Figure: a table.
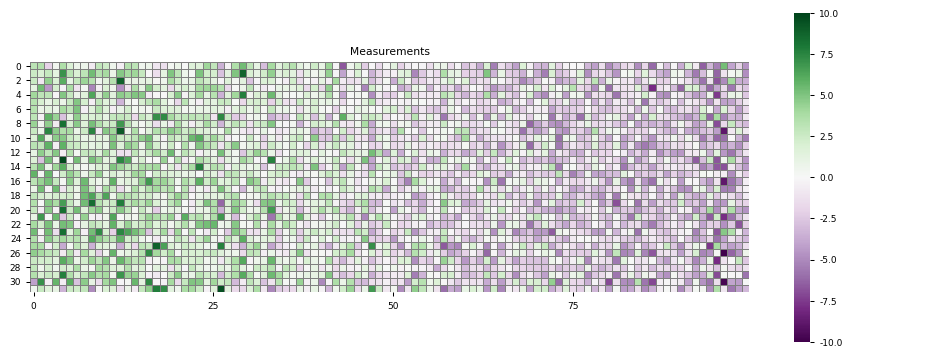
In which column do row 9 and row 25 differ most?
12
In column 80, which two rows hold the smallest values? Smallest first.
30, 3
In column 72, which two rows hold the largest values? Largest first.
30, 14
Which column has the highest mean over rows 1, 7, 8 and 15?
2
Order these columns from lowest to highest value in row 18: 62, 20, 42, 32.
62, 42, 32, 20
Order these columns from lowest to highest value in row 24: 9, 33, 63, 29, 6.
63, 33, 6, 9, 29
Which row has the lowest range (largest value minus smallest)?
28
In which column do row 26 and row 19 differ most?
81
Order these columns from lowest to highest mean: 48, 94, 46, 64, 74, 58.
94, 74, 64, 58, 48, 46
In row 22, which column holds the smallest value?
98
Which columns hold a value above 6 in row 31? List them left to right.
17, 18, 26, 47
